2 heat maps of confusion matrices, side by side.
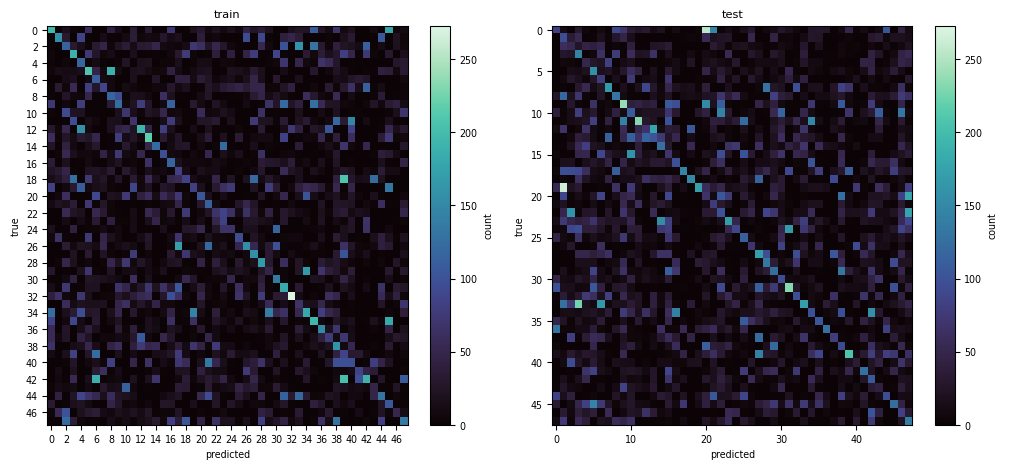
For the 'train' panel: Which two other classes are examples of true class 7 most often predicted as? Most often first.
42, 5
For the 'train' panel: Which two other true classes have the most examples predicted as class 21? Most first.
40, 26
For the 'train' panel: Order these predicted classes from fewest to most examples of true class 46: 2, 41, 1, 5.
41, 5, 1, 2
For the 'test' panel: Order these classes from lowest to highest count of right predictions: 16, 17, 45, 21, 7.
21, 16, 45, 17, 7
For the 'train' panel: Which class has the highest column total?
38
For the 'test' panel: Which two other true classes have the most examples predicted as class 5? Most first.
45, 31
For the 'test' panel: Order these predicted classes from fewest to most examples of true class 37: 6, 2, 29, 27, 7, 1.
1, 7, 29, 6, 2, 27
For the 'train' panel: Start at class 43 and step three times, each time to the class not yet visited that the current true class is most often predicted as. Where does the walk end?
33
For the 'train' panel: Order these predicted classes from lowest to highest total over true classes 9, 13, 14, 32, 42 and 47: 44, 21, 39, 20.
21, 20, 44, 39
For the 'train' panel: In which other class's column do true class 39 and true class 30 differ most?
6
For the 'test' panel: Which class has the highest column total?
15
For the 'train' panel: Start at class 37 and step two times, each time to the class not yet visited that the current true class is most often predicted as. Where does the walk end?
4
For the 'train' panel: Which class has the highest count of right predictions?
32
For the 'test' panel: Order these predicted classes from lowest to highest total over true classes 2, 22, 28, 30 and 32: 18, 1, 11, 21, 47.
18, 11, 21, 1, 47
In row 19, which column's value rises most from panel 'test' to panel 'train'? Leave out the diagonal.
45
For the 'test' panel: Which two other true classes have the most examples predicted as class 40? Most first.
26, 19
